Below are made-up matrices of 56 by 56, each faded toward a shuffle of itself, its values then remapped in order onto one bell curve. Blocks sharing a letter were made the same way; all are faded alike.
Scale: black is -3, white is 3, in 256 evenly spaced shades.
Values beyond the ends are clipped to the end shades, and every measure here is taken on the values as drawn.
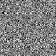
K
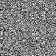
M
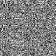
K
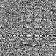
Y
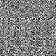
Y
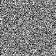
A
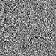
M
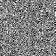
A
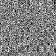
M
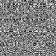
Y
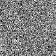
A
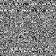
K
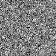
A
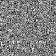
M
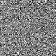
M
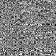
K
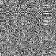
Y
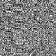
Y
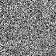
A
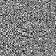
M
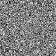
A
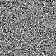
A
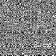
K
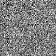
A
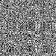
M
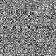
M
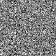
A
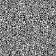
M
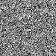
A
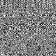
K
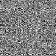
Y
